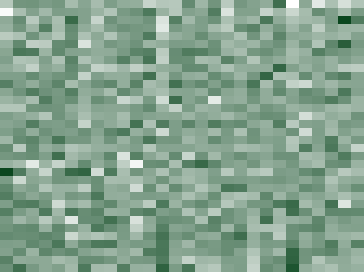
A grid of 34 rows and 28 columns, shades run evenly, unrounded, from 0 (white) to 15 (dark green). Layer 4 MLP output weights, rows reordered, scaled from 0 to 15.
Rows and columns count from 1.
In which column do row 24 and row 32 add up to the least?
11
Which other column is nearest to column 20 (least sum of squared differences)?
16
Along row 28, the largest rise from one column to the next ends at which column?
7
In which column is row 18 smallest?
23
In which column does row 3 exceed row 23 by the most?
27
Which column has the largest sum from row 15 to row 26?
1
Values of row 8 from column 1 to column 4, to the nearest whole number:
8 5 5 8
